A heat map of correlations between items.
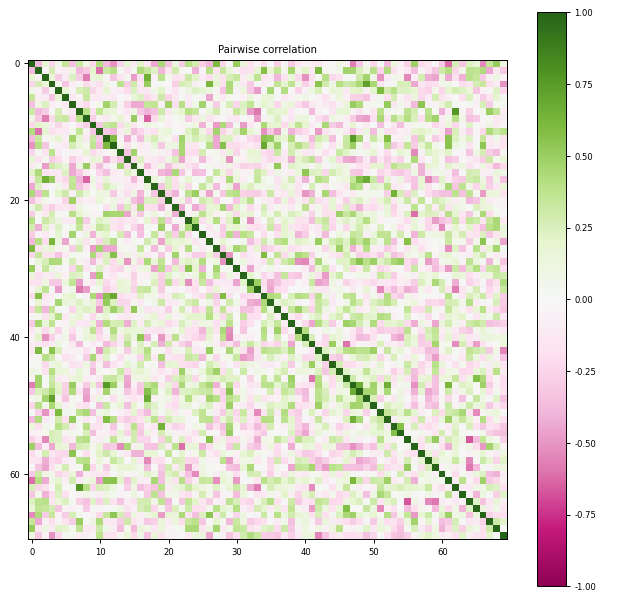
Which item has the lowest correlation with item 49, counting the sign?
8
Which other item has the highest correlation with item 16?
40
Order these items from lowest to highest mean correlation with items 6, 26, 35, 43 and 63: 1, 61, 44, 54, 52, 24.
44, 54, 24, 1, 61, 52
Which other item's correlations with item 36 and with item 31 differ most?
10
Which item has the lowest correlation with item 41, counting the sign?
46
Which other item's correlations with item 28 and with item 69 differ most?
34
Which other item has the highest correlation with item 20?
6
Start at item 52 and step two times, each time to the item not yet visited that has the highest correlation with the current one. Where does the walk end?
11
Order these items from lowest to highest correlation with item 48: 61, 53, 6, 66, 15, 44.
15, 44, 53, 66, 61, 6
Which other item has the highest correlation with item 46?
65
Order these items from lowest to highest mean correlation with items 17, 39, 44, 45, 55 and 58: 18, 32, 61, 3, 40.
18, 32, 61, 40, 3
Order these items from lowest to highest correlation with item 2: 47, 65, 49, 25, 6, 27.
25, 47, 27, 6, 65, 49
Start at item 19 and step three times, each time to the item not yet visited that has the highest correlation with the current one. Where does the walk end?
29
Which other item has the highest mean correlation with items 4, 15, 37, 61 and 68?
51
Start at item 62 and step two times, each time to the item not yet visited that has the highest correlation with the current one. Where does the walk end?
67
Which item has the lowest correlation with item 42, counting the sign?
69
